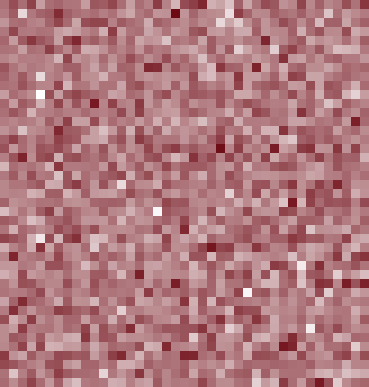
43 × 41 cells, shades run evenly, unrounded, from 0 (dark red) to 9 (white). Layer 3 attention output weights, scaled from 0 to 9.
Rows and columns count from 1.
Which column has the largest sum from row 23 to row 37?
22
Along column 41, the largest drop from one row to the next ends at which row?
32
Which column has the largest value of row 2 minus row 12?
3
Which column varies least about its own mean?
10
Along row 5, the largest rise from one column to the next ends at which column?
31
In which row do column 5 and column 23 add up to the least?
28
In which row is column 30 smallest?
5
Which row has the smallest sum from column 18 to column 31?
17
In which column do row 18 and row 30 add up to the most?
34
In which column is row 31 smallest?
16
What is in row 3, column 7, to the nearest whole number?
2
